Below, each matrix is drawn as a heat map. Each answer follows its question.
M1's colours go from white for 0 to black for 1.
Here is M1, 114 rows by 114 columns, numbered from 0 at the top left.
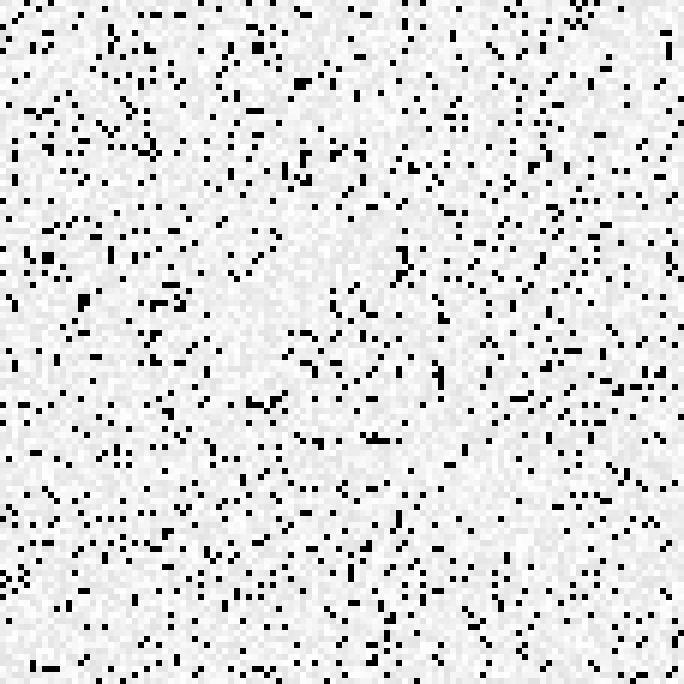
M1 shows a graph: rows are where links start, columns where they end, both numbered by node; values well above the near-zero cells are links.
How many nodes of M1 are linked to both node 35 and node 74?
2
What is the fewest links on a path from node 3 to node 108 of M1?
4
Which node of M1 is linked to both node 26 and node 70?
node 41
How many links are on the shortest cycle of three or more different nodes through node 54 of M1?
4
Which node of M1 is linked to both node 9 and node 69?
node 16
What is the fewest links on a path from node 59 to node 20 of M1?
2
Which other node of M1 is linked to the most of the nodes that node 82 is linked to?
node 0
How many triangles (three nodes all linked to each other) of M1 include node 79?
0
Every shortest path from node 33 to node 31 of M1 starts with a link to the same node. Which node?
node 95
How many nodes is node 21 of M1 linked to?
8
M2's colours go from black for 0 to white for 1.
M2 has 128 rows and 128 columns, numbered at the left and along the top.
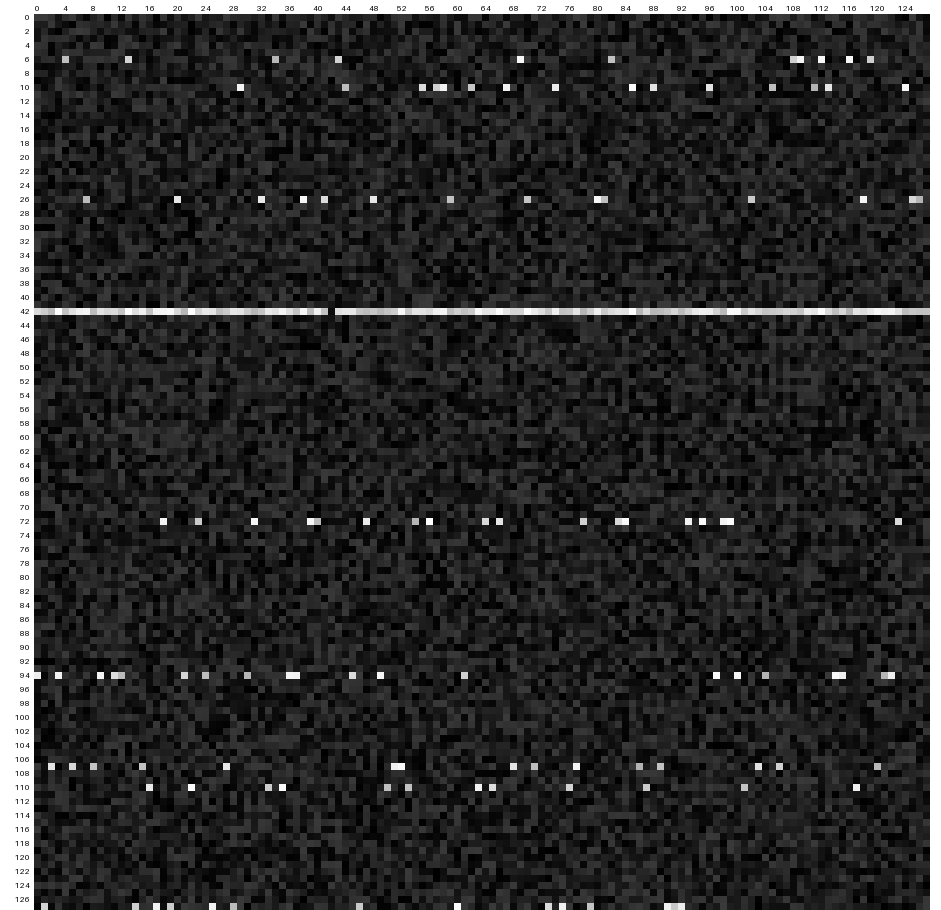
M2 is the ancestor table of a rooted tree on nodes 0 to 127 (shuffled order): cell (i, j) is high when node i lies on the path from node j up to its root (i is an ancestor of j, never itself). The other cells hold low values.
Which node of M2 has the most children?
94
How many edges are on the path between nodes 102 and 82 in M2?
4
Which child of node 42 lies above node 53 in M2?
110
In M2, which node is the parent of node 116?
6
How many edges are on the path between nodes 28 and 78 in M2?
4
